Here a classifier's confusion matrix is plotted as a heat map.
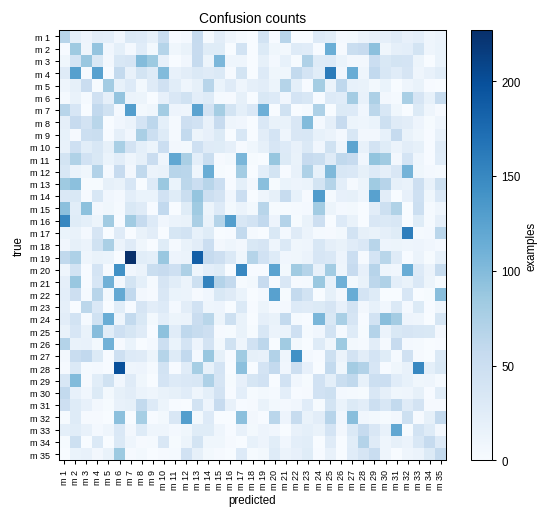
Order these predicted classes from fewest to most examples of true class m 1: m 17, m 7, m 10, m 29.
m 17, m 29, m 7, m 10
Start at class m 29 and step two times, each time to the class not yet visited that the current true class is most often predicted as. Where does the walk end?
m 25
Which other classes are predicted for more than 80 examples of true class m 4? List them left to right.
m 2, m 10, m 25, m 27
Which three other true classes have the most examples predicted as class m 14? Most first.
m 21, m 12, m 27
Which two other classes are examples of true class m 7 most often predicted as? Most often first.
m 13, m 19
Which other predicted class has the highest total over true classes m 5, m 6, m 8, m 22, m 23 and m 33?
m 27
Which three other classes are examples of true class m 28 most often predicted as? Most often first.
m 6, m 33, m 17
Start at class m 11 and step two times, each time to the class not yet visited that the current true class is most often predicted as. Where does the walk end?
m 32
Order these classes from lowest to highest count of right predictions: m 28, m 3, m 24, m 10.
m 10, m 28, m 3, m 24
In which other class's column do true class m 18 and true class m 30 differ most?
m 5
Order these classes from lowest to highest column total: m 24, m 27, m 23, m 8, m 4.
m 23, m 8, m 24, m 4, m 27
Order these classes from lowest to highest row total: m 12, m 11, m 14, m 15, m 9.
m 9, m 15, m 14, m 12, m 11
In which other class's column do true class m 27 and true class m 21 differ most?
m 22
